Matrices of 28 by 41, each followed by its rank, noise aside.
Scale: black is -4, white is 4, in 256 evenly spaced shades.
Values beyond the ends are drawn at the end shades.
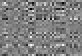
two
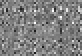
four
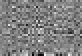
three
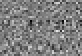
four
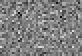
six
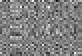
three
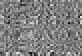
four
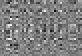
three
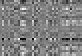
two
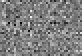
five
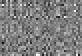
four
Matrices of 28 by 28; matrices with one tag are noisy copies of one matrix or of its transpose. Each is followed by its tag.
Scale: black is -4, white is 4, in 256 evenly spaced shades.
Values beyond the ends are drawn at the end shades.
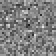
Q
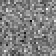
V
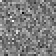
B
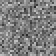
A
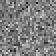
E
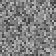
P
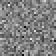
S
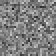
B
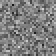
P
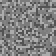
B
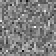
V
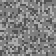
P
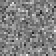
V
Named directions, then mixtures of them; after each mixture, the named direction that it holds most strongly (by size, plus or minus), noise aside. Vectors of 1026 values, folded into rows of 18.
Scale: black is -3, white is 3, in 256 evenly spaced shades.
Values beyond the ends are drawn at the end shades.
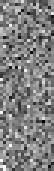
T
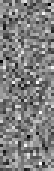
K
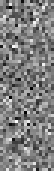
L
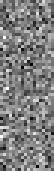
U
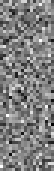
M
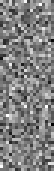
M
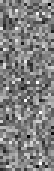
K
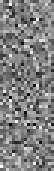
L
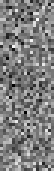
L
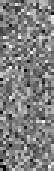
T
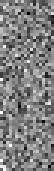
T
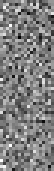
T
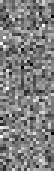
U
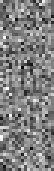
U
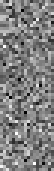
L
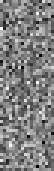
U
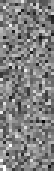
T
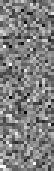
T
